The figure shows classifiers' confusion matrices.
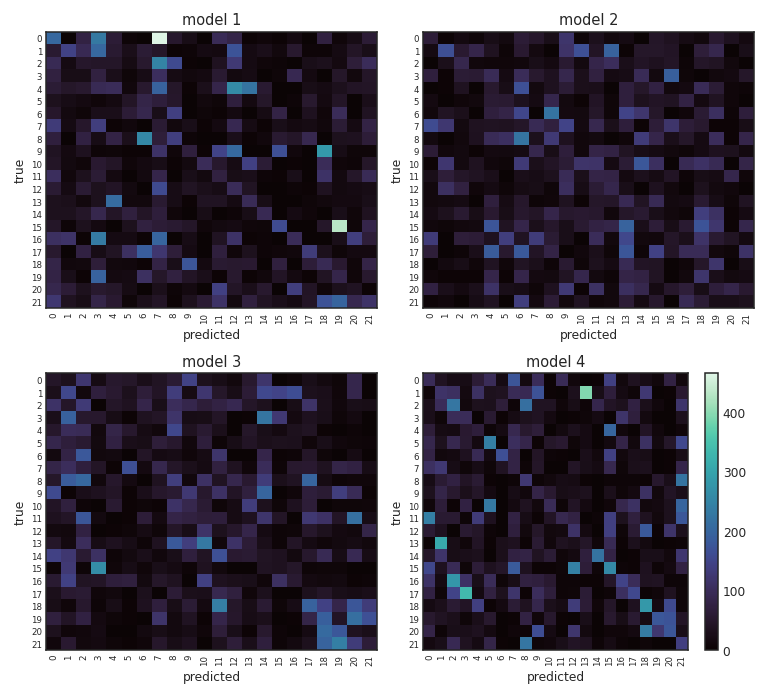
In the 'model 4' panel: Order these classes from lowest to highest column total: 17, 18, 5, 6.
6, 17, 5, 18
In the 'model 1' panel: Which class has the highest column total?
7
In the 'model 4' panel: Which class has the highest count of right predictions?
18
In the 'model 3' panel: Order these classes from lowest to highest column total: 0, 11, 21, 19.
21, 19, 0, 11
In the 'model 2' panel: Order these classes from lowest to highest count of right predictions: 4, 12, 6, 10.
4, 12, 10, 6
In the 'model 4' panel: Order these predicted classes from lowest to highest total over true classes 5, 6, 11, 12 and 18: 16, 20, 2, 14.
14, 16, 2, 20
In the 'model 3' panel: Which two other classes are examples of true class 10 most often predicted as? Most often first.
13, 8
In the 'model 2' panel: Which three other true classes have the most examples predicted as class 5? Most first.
16, 8, 6
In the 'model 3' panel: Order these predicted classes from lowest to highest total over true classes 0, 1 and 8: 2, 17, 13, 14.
13, 17, 2, 14
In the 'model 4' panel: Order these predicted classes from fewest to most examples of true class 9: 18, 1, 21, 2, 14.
14, 21, 2, 1, 18
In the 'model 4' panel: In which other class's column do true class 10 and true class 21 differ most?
8
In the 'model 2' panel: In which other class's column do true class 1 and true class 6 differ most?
8
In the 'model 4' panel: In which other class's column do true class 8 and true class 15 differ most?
12
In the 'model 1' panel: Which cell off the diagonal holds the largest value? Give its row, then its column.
0, 7
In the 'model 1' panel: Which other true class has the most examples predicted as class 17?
8
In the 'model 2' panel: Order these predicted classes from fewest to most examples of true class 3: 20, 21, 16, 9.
20, 21, 9, 16
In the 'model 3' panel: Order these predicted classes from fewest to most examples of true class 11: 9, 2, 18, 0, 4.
4, 0, 9, 18, 2
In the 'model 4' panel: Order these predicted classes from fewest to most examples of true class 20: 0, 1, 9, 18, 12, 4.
1, 4, 0, 12, 9, 18
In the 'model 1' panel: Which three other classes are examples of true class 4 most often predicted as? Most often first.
12, 13, 7
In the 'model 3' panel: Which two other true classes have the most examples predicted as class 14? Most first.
3, 9
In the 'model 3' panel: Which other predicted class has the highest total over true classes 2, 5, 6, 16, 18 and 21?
11
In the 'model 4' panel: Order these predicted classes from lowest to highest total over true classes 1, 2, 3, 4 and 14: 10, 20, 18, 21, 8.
20, 10, 18, 21, 8
